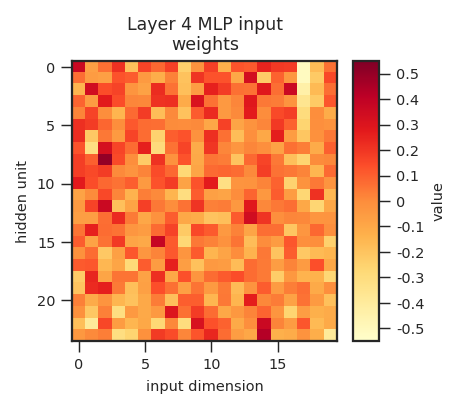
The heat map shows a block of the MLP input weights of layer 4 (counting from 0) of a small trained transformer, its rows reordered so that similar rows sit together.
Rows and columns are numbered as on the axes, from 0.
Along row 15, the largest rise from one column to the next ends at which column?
6
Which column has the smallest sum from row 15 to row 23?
19
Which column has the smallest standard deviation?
12
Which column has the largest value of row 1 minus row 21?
3
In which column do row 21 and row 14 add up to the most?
7
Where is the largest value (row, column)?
8, 2
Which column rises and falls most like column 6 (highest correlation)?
1
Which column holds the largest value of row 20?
13
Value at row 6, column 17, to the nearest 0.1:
-0.2
